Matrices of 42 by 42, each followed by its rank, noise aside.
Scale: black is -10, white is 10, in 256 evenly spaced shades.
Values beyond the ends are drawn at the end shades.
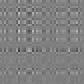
one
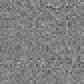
six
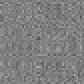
six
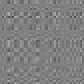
two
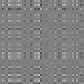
one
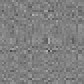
four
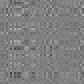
three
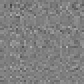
six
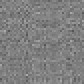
six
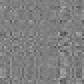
three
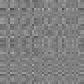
two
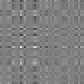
one
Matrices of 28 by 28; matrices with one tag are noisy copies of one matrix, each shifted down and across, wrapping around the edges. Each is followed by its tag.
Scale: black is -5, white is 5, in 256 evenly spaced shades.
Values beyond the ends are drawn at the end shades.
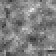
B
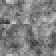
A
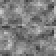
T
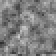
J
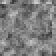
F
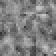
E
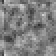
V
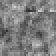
A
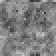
A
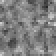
E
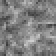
B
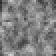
E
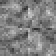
T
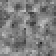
F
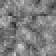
J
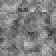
A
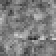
A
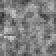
E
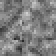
J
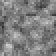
J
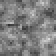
B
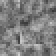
V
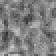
E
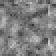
T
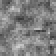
B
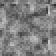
T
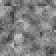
J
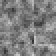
V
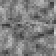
T
